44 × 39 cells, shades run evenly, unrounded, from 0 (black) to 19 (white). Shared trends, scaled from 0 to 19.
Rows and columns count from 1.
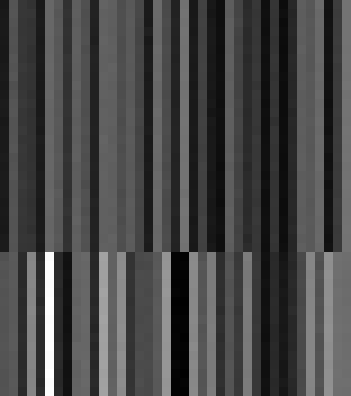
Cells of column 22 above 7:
16
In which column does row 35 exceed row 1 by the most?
6
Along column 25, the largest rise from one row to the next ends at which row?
29
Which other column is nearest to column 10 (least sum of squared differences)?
2
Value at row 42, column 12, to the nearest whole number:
12
